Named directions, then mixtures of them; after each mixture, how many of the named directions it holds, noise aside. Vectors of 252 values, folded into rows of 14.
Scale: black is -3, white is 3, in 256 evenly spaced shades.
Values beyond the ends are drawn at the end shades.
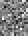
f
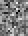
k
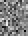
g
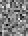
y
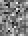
one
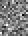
three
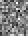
two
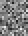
two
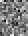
four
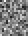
two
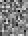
three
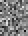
one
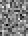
one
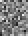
four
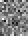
four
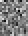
four
